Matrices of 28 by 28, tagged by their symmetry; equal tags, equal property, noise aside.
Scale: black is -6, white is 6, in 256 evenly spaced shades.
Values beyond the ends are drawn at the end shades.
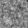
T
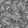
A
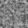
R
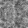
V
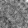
T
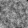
T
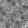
A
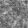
T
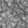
T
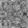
V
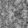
V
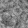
T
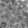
T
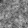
A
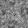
A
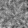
R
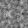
V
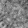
T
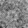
T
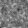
T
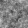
A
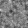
A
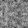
V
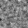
R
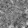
A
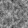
V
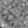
T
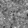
R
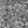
R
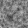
T
